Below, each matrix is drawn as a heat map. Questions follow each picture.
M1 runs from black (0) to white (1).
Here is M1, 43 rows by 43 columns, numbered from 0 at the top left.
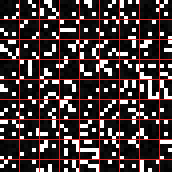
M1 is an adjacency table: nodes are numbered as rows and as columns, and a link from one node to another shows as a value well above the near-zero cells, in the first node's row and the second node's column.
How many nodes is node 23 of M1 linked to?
7
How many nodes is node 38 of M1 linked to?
4
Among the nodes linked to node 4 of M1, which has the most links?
node 13
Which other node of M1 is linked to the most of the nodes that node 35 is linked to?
node 0
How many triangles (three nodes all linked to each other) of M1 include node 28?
7
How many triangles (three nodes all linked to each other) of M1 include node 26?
4
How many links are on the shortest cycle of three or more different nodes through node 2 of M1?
4
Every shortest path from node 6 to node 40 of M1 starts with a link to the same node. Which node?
node 11
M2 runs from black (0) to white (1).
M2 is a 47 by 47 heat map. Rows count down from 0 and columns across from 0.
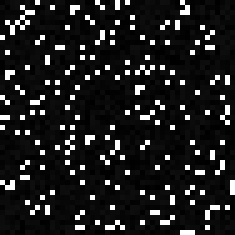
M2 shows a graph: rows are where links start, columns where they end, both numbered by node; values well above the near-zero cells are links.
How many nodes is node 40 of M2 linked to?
3
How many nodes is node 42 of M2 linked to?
6
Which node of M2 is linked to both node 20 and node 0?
node 7
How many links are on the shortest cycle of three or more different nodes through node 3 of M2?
4
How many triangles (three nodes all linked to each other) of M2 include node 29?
1
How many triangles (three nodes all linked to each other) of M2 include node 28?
2
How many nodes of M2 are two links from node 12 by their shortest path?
8
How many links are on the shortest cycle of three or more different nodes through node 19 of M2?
4
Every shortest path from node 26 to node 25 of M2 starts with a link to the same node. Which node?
node 5
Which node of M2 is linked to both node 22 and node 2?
node 6
